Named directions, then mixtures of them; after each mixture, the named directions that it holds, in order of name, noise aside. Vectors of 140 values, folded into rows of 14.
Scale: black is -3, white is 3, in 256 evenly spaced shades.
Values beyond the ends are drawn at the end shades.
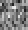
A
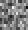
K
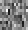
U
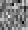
A, U.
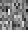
U.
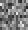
K.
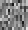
A, U.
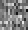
K, U.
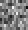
K.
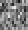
A.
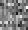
K, U.
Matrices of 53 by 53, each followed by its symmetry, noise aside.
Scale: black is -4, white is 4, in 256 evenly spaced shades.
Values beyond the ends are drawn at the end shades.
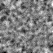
antisymmetric.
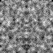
mirrored left to right.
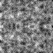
mirrored top to bottom.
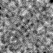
symmetric across the other diagonal.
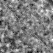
symmetric across the other diagonal.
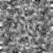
same after a half turn.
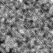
symmetric across the other diagonal.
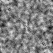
same after a half turn.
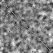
symmetric.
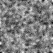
antisymmetric.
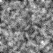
symmetric.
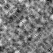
symmetric.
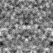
mirrored left to right.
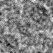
symmetric across the other diagonal.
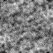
same after a half turn.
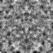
mirrored left to right.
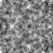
mirrored top to bottom.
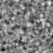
antisymmetric.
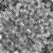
symmetric across the other diagonal.
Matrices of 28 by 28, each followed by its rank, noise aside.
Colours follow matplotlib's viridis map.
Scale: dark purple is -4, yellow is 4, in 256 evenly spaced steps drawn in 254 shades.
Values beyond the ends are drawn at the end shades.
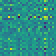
three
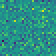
seven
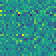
six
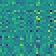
four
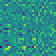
five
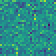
seven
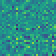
three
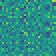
five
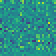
five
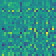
three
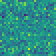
seven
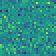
seven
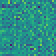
six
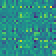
three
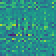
three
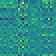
three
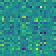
three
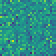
seven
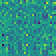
five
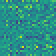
five
